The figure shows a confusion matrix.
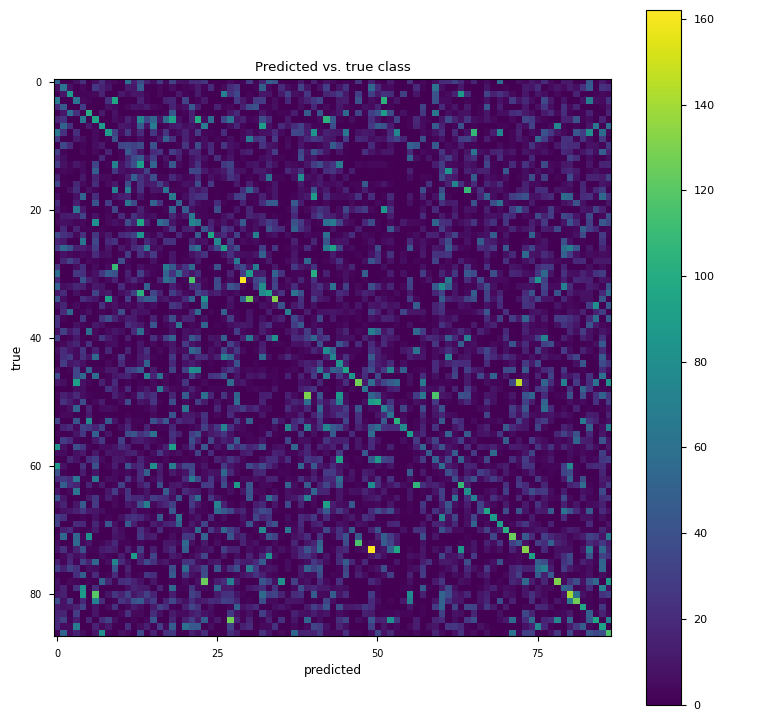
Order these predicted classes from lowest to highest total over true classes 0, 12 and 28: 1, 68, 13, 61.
68, 1, 61, 13
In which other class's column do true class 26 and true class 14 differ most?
43
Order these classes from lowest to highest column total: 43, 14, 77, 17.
77, 17, 14, 43
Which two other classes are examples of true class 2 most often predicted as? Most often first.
63, 26
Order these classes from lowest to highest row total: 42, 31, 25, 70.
25, 42, 70, 31
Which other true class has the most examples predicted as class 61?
14
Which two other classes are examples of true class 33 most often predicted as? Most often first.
13, 32
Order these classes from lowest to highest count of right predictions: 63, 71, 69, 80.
69, 63, 71, 80
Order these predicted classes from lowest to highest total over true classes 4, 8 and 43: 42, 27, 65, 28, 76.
28, 42, 27, 76, 65
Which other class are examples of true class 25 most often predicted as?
4
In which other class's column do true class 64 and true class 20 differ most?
51
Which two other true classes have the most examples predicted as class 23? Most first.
78, 34
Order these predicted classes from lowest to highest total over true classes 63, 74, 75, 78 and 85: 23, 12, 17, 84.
17, 84, 12, 23
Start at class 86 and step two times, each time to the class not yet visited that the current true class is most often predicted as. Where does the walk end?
32
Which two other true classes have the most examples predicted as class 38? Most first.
15, 60
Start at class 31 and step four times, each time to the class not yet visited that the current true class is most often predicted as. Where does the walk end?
40
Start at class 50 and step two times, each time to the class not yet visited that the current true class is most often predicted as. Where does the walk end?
39
